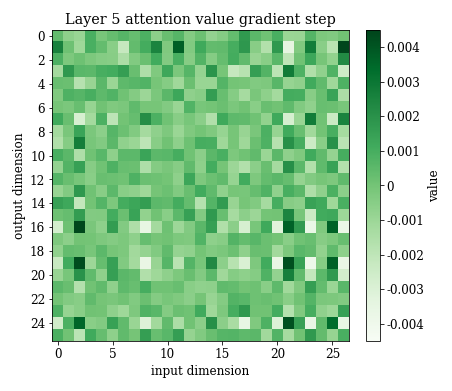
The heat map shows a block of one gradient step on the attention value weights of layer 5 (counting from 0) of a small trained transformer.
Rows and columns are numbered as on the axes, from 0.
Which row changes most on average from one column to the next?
19
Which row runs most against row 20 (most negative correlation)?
7
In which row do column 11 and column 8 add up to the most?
1
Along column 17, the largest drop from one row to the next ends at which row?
24
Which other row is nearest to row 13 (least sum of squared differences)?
8
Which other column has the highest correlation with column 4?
15
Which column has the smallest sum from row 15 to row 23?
26
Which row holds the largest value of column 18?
3
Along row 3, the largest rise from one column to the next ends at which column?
21
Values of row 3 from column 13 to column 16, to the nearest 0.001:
-0.001 0.002 0 -0.002
